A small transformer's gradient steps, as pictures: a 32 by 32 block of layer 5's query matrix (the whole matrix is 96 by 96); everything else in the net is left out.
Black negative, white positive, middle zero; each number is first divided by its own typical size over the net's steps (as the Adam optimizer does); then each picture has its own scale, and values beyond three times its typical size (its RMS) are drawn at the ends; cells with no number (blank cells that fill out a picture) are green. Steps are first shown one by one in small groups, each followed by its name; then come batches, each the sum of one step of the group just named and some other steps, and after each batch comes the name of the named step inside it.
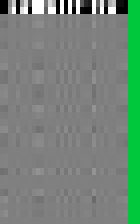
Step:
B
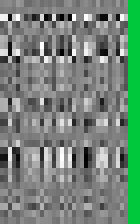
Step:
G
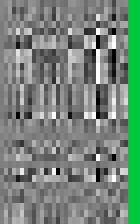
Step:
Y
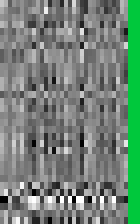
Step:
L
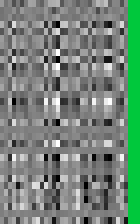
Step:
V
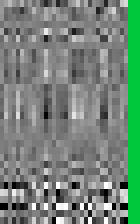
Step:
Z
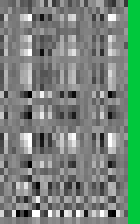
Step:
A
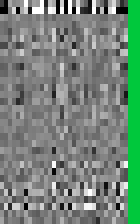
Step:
B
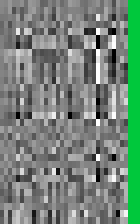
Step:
Y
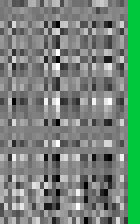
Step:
V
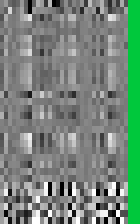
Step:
A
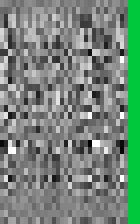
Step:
V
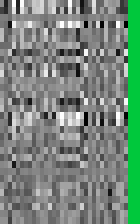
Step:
B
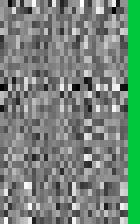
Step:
L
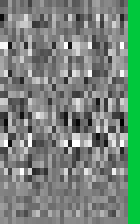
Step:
A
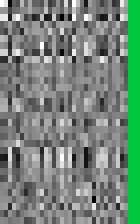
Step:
G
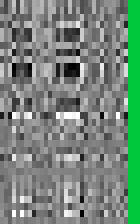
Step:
B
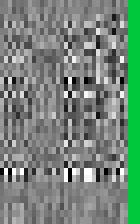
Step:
Y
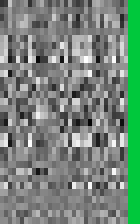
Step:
A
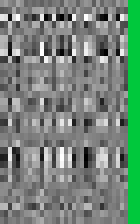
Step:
G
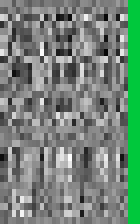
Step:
G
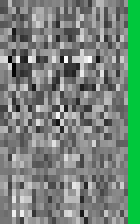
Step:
V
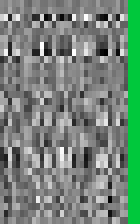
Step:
G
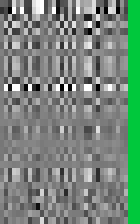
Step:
B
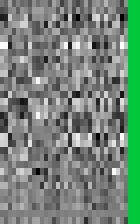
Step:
V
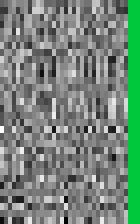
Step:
Y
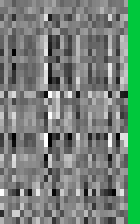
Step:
V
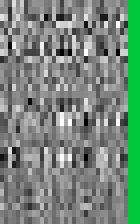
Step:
G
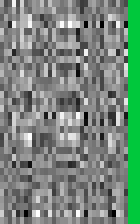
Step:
A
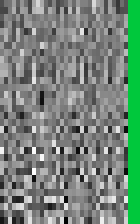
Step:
B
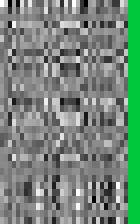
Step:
V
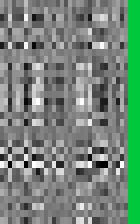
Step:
Z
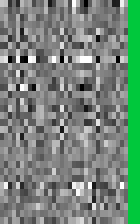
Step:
Y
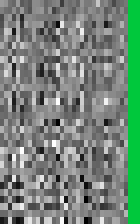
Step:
V
